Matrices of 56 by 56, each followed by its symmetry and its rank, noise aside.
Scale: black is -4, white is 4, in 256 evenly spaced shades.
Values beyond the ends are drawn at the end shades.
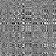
no symmetry, rank three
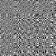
antisymmetric, rank four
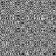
no symmetry, rank four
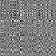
no symmetry, rank three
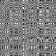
no symmetry, rank three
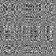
no symmetry, rank five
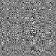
no symmetry, rank five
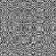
no symmetry, rank four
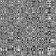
symmetric, rank four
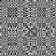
symmetric, rank three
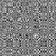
symmetric, rank five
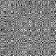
symmetric, rank four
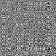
no symmetry, rank five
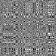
antisymmetric, rank four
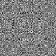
symmetric, rank five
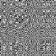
symmetric, rank five
